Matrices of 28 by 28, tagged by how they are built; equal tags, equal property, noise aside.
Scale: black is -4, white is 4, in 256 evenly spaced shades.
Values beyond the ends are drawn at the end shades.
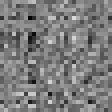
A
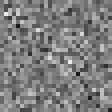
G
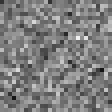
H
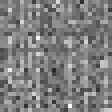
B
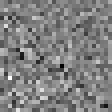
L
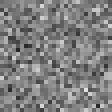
H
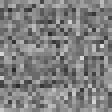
B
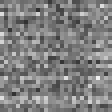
B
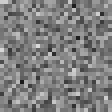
H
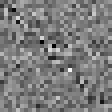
G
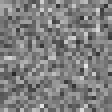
H
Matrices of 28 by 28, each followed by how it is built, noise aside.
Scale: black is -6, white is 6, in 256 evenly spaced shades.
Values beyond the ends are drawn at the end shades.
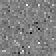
sparse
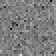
sparse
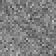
Toeplitz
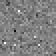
sparse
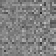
low rank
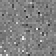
sparse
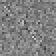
banded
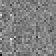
low rank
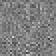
low rank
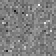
sparse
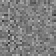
low rank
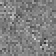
banded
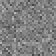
Toeplitz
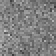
smooth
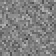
Toeplitz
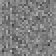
repeating rows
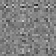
low rank
